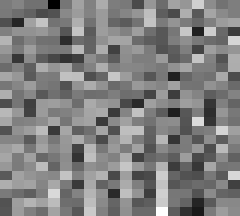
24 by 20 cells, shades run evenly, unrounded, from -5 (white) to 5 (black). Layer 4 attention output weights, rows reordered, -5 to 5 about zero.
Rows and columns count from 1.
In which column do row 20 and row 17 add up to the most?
13
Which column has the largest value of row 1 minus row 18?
5
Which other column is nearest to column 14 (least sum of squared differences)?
8
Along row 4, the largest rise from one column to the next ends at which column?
17
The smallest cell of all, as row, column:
24, 14
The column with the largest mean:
15
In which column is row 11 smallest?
1
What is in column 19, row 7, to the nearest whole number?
2
